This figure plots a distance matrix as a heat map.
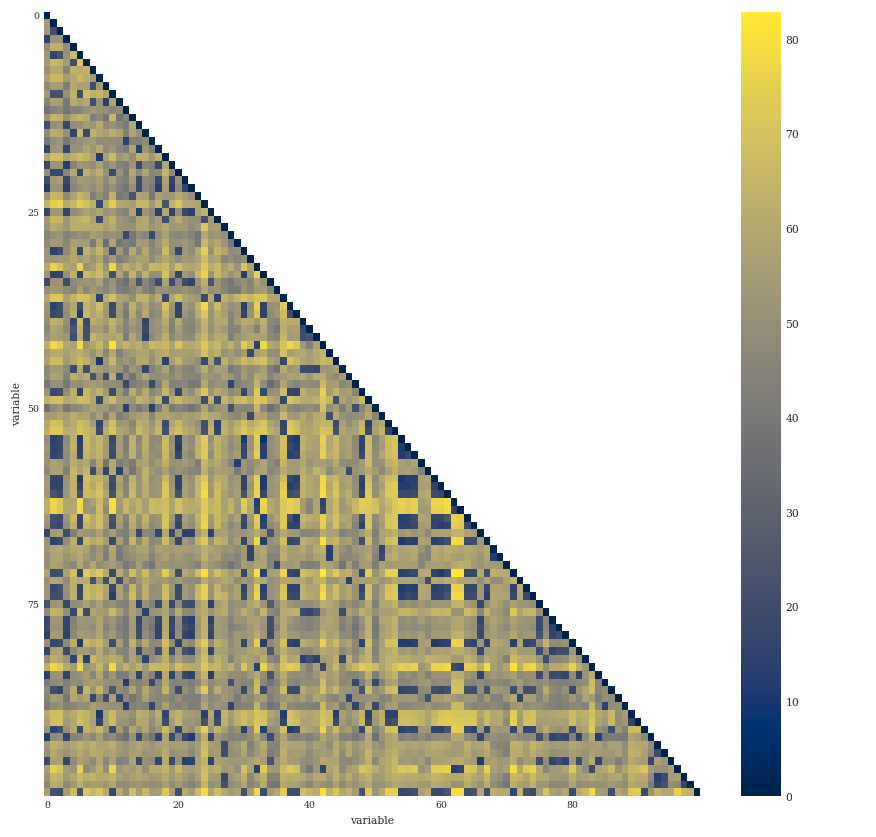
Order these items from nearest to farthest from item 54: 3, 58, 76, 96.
3, 58, 76, 96
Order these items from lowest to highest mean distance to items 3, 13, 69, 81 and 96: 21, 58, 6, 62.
21, 58, 62, 6
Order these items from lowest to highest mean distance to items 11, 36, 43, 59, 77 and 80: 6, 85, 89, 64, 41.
64, 85, 89, 41, 6
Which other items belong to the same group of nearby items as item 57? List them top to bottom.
29
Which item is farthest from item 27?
24
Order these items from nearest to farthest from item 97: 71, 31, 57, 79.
31, 79, 57, 71
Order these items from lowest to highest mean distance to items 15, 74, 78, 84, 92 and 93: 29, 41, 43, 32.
41, 29, 43, 32
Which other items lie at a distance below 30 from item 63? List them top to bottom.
32, 42, 62, 83, 96
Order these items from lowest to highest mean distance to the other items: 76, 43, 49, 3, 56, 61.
3, 56, 61, 76, 43, 49
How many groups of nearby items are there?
12
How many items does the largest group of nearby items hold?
26
